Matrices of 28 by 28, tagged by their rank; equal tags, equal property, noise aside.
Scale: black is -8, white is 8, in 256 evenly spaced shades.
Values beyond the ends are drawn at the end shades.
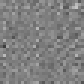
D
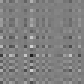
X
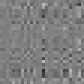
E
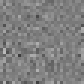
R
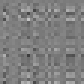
E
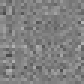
D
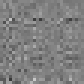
R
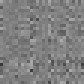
R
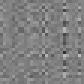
E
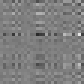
X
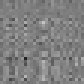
R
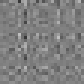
E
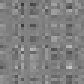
E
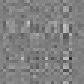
E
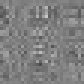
R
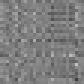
R
